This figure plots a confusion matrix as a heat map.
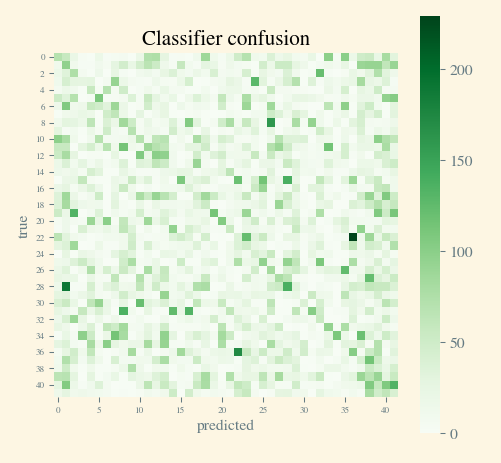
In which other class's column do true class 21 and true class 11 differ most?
33
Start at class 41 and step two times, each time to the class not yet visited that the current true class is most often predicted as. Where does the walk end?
9
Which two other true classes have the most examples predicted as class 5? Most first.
30, 10
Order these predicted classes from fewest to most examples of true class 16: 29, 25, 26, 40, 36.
26, 36, 29, 40, 25
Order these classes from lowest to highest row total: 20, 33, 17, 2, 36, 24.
24, 2, 33, 20, 36, 17
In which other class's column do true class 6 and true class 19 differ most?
2
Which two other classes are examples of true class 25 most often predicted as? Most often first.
32, 28
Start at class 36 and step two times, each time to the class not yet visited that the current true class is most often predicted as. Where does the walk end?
23
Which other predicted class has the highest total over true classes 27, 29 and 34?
13
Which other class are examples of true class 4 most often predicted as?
6
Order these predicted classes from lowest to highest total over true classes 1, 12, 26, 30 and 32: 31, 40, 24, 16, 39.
31, 16, 24, 39, 40
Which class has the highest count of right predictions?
28
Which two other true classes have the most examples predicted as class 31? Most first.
8, 29
